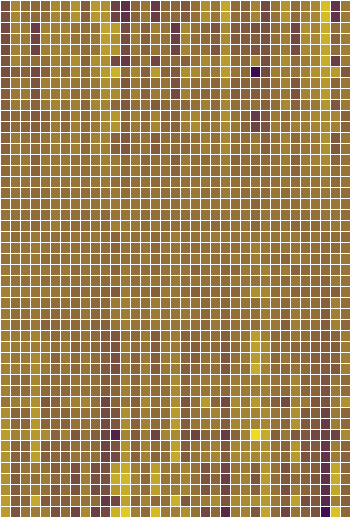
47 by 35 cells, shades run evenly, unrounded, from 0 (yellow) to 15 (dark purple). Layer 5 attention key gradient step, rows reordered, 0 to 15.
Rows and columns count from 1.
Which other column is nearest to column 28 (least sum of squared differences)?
20
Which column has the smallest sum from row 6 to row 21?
33
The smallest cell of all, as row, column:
40, 26
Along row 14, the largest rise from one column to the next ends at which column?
34
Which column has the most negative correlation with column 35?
28
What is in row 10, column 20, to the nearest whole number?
8
